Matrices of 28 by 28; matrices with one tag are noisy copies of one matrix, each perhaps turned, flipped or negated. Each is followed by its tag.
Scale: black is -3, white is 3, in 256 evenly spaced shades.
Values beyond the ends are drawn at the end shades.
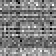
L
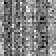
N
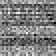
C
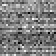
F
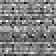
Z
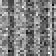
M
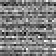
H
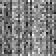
F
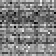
F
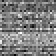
F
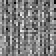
H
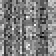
N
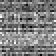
F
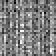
H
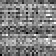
C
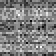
N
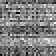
C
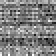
C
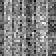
N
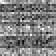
N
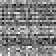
C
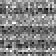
M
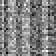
M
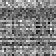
L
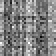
N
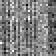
L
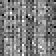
C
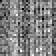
C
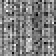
Z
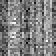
N
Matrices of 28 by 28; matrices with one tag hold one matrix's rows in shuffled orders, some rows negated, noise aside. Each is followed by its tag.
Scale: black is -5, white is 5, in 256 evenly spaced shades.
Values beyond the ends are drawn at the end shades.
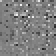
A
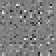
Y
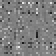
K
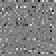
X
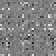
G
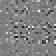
A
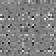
G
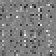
Y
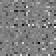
A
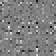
K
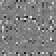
X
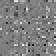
A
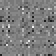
G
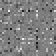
K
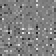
K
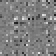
A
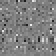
X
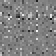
K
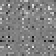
G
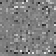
A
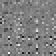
K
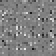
X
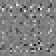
Y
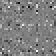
K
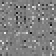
X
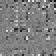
A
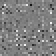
X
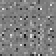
Y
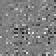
A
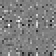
K
